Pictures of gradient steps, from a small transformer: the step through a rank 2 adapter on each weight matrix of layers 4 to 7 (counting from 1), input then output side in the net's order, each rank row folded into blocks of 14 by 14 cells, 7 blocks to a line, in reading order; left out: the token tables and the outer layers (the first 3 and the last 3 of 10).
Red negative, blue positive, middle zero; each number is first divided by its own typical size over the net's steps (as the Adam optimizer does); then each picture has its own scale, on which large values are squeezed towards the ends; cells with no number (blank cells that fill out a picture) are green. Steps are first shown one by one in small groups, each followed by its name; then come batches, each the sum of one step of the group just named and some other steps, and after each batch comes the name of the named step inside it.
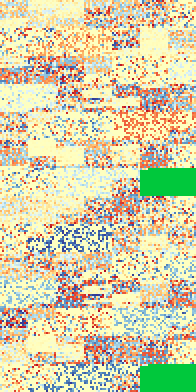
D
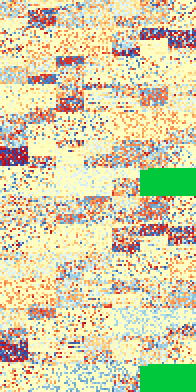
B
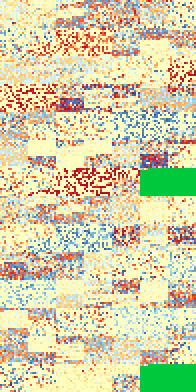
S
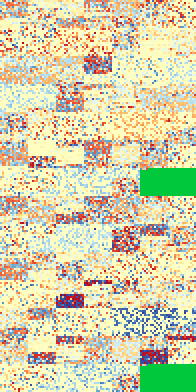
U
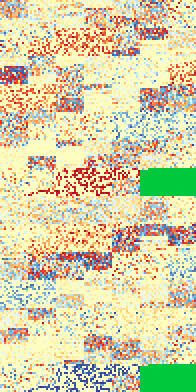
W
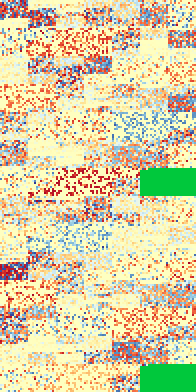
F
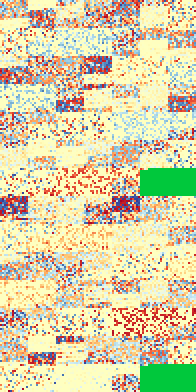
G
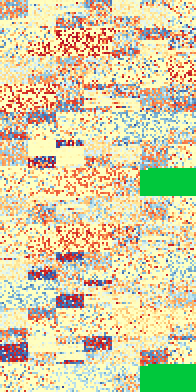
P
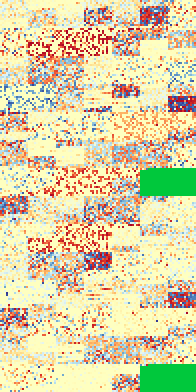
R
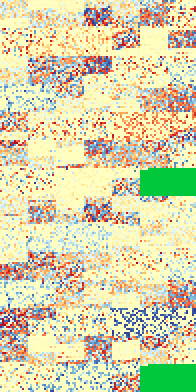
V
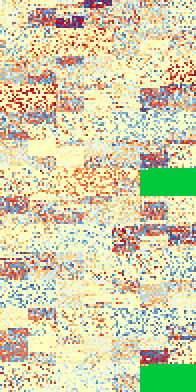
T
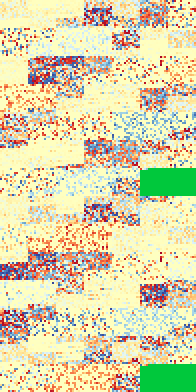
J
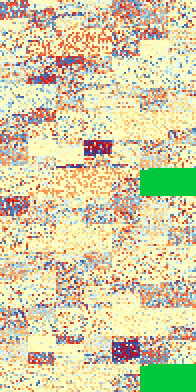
U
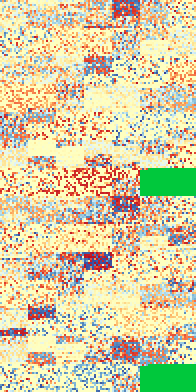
W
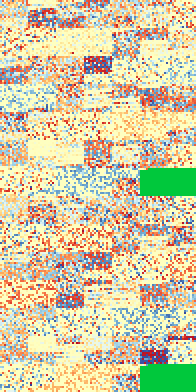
U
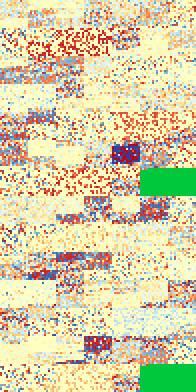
R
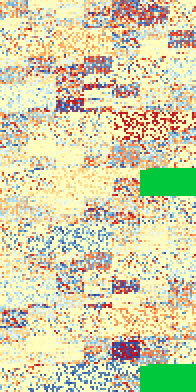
D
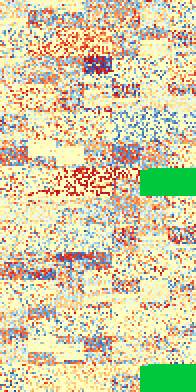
S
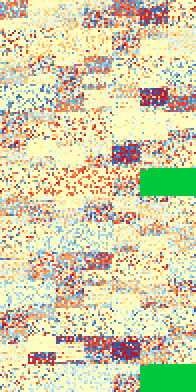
V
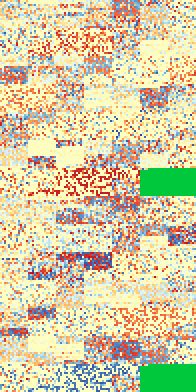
W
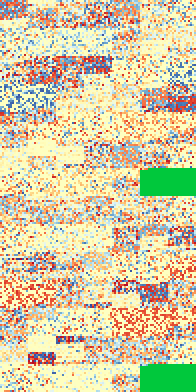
G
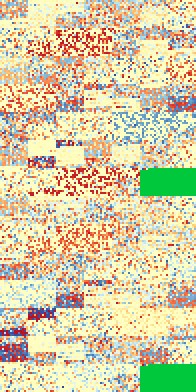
P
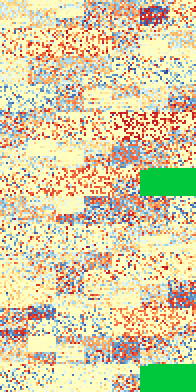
R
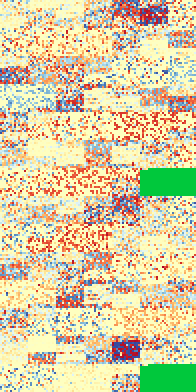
R
